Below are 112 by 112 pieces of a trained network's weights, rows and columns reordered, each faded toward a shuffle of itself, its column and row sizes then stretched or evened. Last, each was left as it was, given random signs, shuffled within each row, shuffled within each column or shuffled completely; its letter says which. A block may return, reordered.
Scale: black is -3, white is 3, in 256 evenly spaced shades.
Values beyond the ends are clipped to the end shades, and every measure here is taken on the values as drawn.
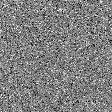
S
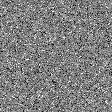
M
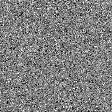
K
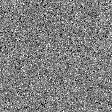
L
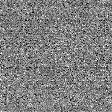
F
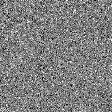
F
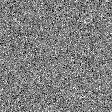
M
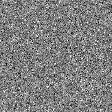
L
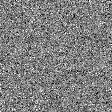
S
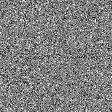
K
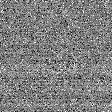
S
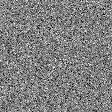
M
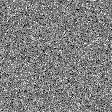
M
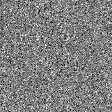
L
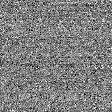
F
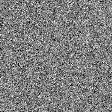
K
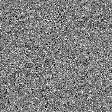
F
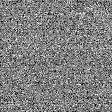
S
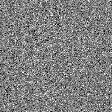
F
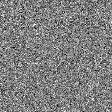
K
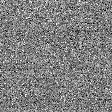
S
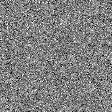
K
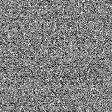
F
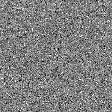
F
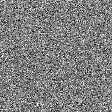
K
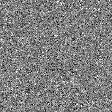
K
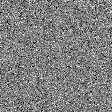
S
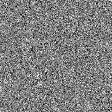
F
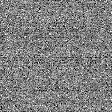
F
